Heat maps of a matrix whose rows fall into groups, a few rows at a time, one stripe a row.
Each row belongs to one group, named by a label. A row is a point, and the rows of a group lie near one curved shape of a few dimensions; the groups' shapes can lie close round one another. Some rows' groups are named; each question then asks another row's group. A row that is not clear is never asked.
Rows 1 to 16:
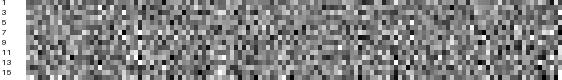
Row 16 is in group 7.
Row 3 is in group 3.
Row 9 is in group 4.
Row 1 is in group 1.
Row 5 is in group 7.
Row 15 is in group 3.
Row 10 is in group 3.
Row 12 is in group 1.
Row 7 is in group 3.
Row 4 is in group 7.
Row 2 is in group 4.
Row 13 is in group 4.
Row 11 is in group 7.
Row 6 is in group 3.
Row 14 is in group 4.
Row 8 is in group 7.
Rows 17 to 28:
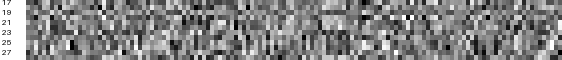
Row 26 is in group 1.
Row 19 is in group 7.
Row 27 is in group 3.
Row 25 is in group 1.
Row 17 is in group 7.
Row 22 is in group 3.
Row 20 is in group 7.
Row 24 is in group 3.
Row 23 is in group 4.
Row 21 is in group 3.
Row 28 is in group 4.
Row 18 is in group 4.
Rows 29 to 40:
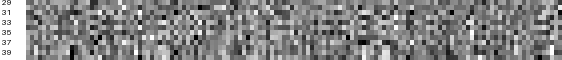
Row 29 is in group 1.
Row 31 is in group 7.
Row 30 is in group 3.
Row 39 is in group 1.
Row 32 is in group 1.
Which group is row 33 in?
4
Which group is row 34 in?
1
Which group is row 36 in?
4
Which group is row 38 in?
1
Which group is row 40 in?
4
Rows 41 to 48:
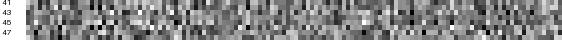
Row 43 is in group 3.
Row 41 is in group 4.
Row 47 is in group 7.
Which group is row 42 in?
4
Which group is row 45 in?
7
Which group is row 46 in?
4
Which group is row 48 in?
1
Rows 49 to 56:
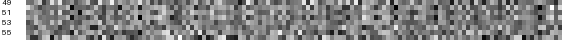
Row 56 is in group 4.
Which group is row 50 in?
1
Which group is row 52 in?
1
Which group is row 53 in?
7
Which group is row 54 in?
1
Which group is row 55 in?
4
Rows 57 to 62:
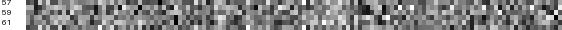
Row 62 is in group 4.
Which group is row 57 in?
4
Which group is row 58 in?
7
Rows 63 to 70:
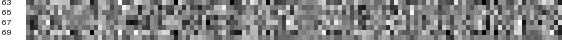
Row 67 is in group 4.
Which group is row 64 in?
3
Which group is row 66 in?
7
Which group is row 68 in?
7
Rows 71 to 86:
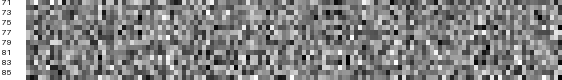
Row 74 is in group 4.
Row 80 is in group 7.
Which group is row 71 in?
7
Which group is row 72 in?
7
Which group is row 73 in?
4
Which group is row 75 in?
7
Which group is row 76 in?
3
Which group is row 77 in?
1
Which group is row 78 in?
4
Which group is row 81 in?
4
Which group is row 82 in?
3
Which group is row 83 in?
3
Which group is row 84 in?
3
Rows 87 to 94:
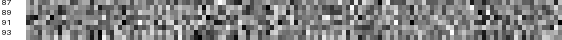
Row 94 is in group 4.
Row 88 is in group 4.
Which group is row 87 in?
3
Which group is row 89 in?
4
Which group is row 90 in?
4
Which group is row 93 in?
4
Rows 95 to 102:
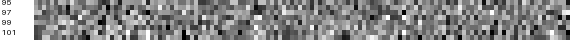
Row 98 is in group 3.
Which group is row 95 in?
3
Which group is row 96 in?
4
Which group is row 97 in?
1
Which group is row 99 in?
3
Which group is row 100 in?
4
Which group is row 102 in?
7
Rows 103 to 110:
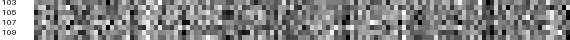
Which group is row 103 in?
4
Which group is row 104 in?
7
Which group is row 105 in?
3
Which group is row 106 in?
3
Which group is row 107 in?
7
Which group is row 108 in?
4
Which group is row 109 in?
1
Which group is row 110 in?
3
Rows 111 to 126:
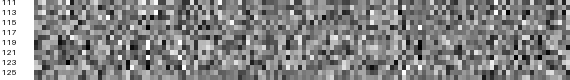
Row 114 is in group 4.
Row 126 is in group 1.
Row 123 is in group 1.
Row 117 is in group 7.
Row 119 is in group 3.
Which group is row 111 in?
7
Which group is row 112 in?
1
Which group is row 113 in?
7
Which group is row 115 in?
1
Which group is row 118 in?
4
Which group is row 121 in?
4
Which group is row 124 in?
7
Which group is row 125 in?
1
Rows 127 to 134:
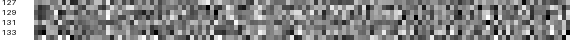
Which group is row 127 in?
4
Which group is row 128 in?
4
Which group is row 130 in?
4
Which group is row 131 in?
4
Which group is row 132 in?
7
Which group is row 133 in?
7
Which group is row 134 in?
7
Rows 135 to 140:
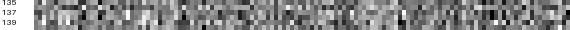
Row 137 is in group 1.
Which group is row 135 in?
1
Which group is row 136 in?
4
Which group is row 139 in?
7
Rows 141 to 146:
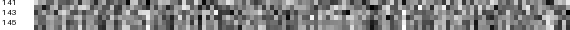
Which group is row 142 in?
7
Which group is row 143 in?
3
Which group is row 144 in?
4
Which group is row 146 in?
1
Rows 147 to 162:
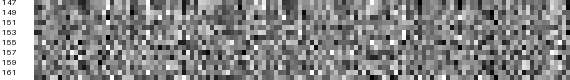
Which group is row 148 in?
7
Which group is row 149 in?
3
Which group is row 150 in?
4
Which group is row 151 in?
7
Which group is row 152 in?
4
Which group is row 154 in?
4
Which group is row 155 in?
1
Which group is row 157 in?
4
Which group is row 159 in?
1
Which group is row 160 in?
3
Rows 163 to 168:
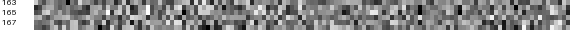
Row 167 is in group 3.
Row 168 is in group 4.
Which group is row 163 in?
1
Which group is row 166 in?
7
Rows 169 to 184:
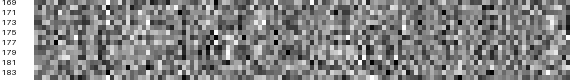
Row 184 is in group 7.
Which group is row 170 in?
3
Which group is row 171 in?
4
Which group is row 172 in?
1
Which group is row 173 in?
7
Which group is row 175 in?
4
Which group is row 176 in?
3
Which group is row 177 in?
4
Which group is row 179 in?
4
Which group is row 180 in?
3
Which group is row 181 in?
3
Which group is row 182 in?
1
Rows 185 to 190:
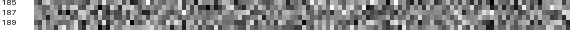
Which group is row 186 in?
4
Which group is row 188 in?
7
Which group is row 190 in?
4
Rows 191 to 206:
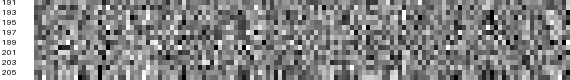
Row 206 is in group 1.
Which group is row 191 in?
7
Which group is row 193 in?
1
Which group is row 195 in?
1
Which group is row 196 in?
4
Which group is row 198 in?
4
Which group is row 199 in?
7
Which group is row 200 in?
3
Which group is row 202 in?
3
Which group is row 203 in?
4
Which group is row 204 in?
4
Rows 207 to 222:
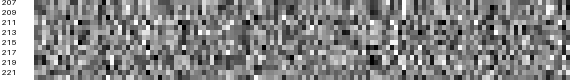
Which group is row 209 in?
1
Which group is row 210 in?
4
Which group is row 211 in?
1
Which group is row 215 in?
1
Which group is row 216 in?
7
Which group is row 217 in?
3
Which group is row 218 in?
7
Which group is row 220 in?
4
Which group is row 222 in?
4
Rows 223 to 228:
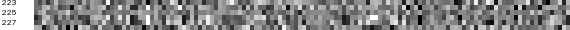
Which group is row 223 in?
4
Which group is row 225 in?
7
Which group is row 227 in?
3
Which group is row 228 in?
1
